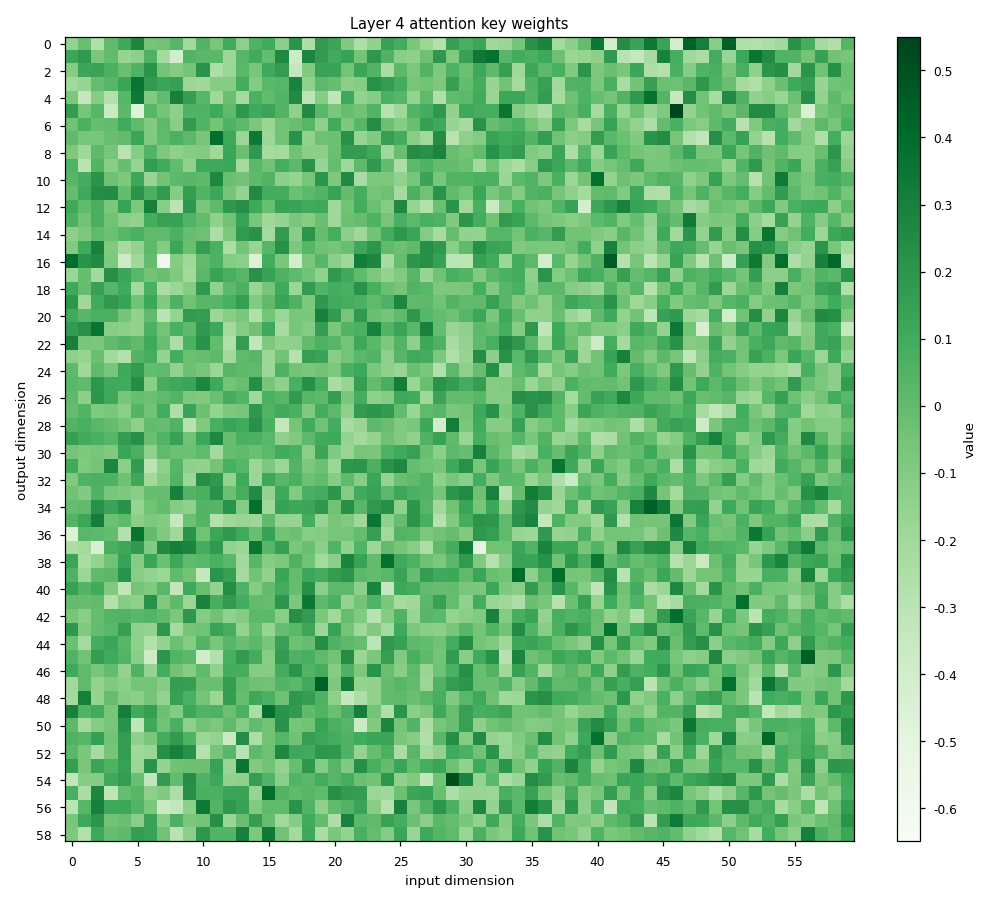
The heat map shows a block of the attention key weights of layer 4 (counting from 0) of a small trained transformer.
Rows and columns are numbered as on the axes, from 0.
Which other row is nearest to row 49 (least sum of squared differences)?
19
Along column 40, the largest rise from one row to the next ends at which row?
10
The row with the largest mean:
34
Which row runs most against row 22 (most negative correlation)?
0
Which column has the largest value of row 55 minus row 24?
15
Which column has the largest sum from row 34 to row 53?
18
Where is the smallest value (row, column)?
16, 7
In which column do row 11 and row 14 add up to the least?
44
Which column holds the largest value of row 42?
46
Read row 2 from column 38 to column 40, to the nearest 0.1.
-0.1 0.2 -0.1
